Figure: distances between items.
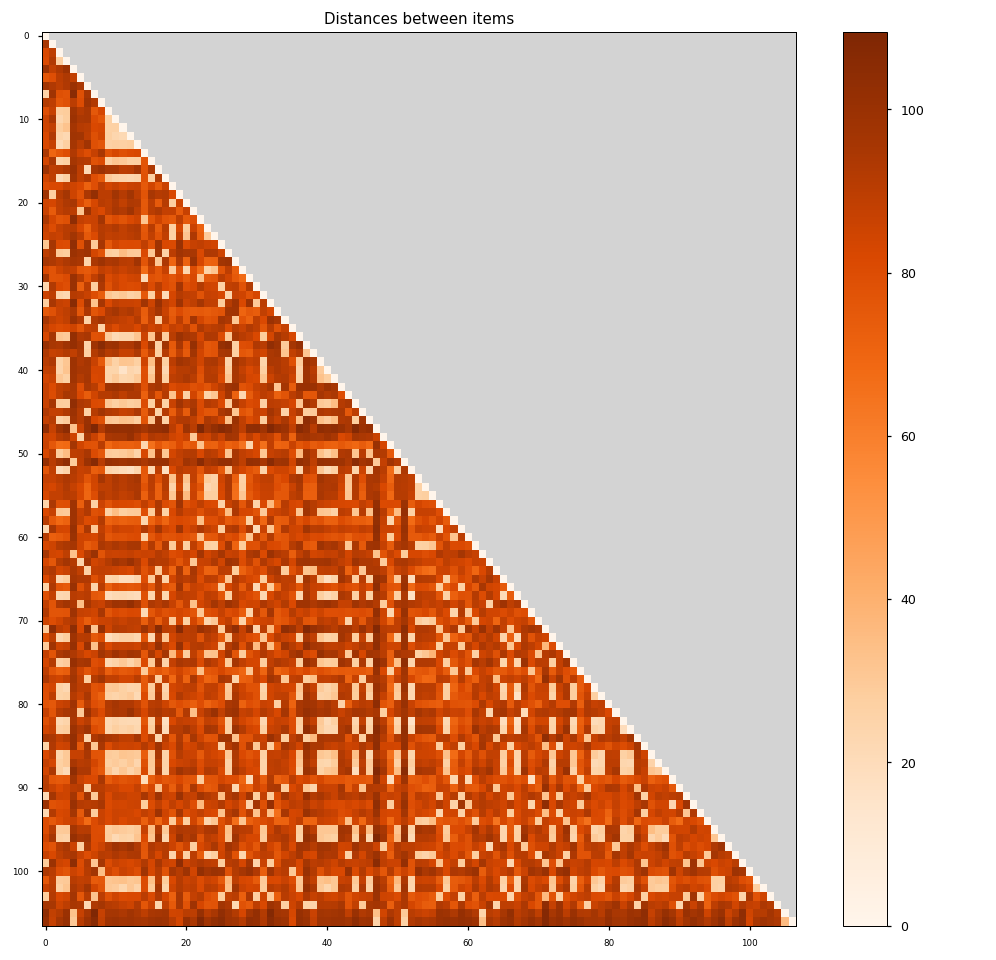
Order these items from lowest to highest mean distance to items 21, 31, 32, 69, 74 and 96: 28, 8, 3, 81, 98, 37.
3, 28, 98, 81, 8, 37
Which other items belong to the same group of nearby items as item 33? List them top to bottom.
42, 80
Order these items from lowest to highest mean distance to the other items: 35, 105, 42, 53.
53, 35, 42, 105
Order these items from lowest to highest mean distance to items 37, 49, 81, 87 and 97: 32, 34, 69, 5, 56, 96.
5, 69, 34, 96, 56, 32
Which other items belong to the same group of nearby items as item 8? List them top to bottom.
35, 100
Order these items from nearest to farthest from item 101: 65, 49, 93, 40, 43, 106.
65, 40, 49, 93, 43, 106
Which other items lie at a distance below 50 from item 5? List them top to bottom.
21, 48, 63, 68, 81, 97
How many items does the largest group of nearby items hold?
35
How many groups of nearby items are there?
10
